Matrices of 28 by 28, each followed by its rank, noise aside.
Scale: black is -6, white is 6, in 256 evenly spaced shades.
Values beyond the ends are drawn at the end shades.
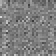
six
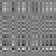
one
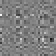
three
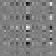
one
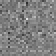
six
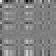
one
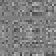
four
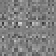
three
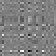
two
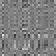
two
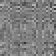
three
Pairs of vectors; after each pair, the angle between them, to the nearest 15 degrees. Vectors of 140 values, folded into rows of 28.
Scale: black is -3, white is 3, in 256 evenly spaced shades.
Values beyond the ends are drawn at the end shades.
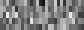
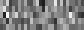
30 degrees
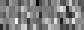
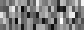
135 degrees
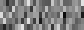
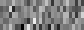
135 degrees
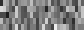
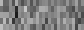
135 degrees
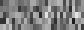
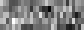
135 degrees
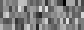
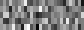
30 degrees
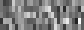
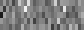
105 degrees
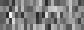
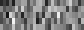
30 degrees
